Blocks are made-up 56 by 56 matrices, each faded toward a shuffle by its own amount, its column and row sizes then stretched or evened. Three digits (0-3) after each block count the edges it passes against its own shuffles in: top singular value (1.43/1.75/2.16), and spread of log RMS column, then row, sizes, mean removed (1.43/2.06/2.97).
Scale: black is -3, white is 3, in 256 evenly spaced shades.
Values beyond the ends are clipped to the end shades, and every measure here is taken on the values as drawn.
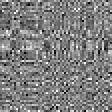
3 0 1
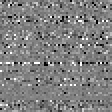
1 0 3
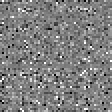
1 1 2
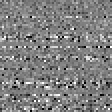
0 0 3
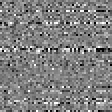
3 0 3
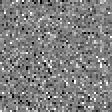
0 0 1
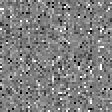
0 2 1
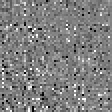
1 2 2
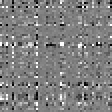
3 3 3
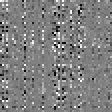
2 3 2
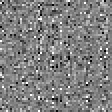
1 2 0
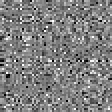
3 0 2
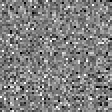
2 0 1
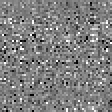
1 1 2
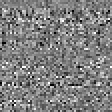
2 0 2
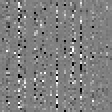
1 3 0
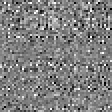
2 1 2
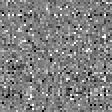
2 1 1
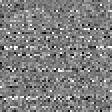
1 0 3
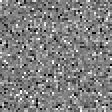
0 0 0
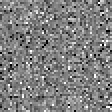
1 2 0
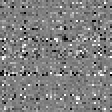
0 2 3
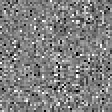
2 1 0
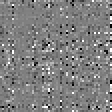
1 3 2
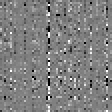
2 3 1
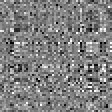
3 1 2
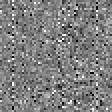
2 2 0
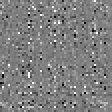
0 2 1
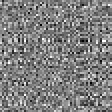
3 0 2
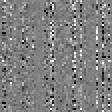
2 3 0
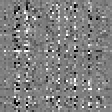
1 3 2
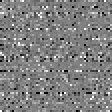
2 0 3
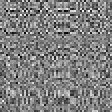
3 0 2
